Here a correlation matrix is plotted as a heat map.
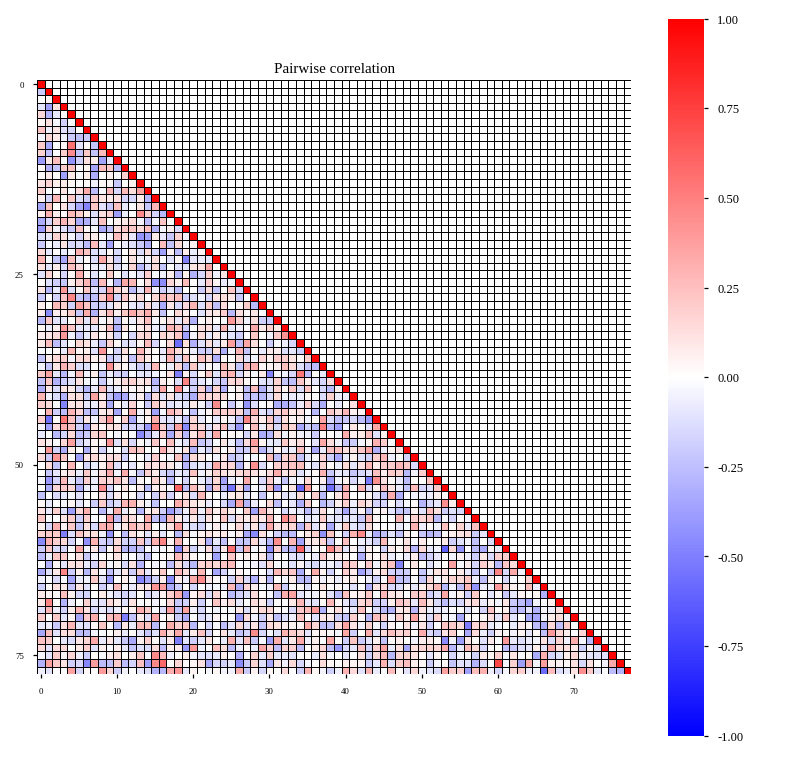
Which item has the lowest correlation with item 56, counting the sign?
71
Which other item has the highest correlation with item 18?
53
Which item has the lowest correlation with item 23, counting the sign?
19
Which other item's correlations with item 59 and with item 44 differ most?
3
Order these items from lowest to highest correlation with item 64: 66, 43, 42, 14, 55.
42, 43, 14, 55, 66
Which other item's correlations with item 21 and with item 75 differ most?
65
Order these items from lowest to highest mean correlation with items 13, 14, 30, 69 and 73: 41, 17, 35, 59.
41, 59, 35, 17
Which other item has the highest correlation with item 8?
4
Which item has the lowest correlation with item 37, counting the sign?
59
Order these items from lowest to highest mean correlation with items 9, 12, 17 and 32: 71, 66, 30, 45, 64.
66, 64, 45, 71, 30
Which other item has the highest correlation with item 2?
49
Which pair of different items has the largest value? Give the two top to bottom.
60, 76
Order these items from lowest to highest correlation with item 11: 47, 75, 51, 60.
60, 75, 47, 51
